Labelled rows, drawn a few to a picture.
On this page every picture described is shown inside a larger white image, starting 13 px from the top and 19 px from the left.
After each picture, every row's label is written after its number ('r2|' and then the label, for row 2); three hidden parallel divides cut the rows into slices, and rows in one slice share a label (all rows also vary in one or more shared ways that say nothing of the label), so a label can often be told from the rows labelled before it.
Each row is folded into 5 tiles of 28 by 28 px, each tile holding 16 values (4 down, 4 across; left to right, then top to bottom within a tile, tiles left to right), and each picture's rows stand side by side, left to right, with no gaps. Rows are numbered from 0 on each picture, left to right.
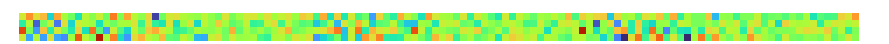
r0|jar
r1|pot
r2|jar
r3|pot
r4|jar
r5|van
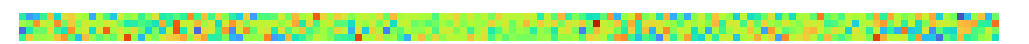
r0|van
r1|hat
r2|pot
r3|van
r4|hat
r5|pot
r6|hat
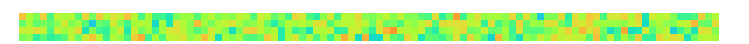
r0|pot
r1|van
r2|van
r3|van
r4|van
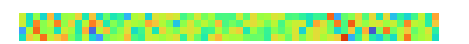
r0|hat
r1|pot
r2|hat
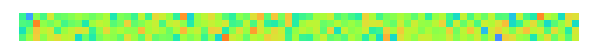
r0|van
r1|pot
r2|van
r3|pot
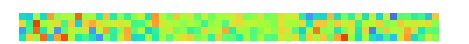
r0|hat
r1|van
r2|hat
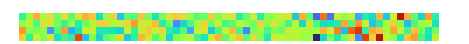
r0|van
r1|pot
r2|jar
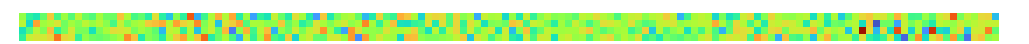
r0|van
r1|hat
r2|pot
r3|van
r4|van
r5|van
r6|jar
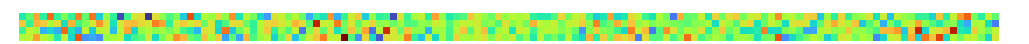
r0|hat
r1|hat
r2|hat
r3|van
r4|van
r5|van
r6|jar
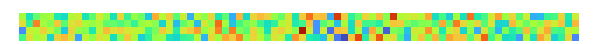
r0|van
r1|jar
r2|jar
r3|hat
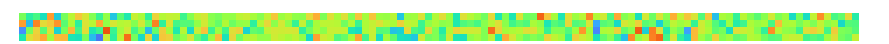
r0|hat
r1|pot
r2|van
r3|pot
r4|jar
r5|pot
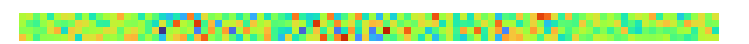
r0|pot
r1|hat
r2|hat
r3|jar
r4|van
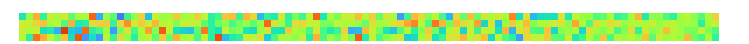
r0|hat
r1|van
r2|van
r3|hat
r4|van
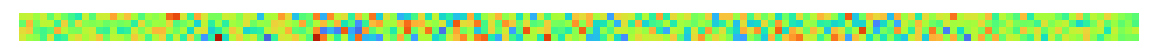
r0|pot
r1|pot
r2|hat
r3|hat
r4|jar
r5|jar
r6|jar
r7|pot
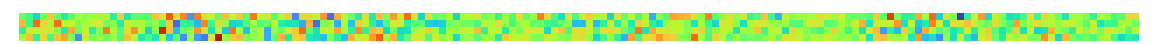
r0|van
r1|jar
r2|jar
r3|pot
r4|jar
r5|pot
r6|hat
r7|van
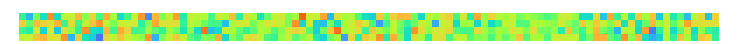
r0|hat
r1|van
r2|jar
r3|pot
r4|hat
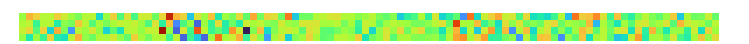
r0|pot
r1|jar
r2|van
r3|hat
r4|pot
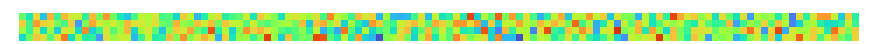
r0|hat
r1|van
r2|hat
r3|hat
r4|jar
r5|jar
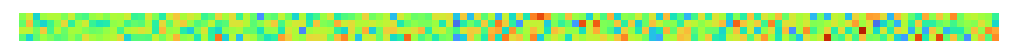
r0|pot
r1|van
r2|van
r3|jar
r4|hat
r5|hat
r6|jar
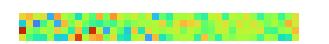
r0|jar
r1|van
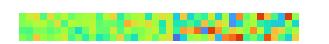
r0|van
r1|jar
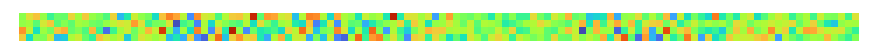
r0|pot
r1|jar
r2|jar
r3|pot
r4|hat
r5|van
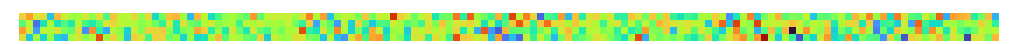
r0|jar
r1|pot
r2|jar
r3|hat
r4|van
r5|hat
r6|jar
